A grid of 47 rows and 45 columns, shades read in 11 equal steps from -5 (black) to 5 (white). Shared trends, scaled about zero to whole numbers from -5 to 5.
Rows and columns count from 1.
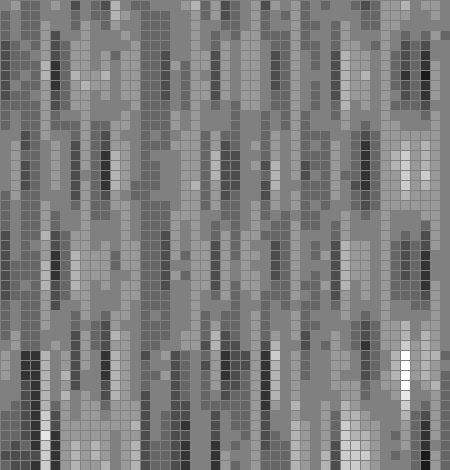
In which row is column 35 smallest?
18
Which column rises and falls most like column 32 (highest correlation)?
7
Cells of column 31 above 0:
5
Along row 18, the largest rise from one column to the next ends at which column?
12
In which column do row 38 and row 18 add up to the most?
41
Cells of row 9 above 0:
18
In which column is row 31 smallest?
6
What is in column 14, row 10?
1
